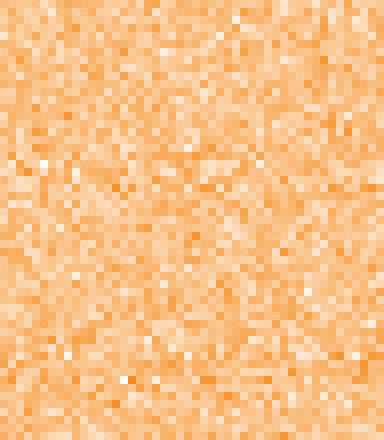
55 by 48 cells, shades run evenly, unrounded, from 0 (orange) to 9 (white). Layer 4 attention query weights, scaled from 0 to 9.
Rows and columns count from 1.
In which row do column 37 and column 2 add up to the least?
47
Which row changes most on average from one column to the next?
45
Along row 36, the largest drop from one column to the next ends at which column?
28
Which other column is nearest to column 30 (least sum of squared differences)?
8
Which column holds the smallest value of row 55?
36
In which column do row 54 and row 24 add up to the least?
15
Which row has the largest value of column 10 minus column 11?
22
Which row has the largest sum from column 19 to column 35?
10
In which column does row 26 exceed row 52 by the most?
4
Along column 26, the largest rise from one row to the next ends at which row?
12
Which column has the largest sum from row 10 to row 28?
33
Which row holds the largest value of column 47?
41
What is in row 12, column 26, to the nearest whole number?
7
